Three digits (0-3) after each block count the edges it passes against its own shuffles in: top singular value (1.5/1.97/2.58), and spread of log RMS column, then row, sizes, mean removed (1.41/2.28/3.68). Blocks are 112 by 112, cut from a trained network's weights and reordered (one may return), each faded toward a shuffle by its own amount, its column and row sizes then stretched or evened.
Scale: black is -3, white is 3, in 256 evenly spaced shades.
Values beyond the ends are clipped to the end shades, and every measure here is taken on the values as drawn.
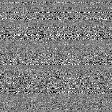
1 0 3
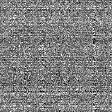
2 2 1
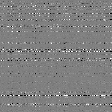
3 1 3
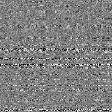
2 1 3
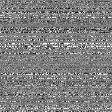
1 0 3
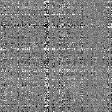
2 3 2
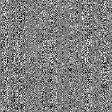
1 3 1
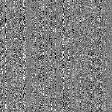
0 3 1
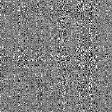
0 3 2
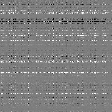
3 2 3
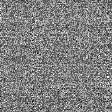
0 2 0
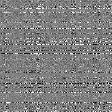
1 2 3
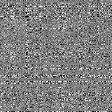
0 2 3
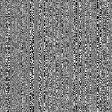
2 3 0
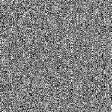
1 2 0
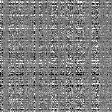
3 3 2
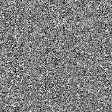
0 2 0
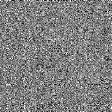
1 1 2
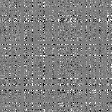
1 3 3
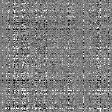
2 3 2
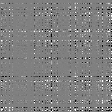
1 3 3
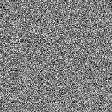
2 0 1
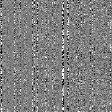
1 3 1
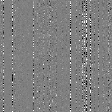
2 3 0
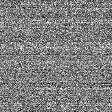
1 1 1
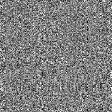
1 2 1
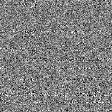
0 1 2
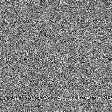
1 0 2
